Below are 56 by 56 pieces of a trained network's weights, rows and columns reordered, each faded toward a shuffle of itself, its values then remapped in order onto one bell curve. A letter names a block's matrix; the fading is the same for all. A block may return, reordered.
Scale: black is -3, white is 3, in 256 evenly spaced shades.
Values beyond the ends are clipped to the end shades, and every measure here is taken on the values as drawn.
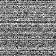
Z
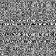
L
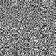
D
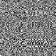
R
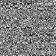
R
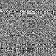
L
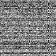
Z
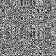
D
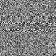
L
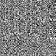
D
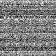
Z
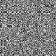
R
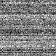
Z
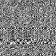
L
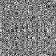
D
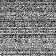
Z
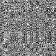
D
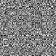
L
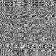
L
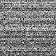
Z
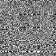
L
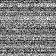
Z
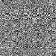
R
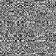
R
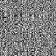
D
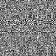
R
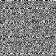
L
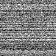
Z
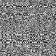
L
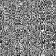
D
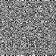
R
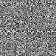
R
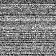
Z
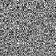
D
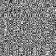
D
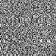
D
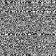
L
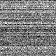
Z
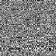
R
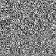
D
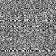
L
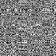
L
